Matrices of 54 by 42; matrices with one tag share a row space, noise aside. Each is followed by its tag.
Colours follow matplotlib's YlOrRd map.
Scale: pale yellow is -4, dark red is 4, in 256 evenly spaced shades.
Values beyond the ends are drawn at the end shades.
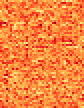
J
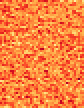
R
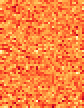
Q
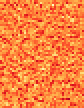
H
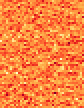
H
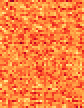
J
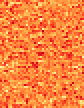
J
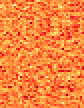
H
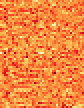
J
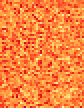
H
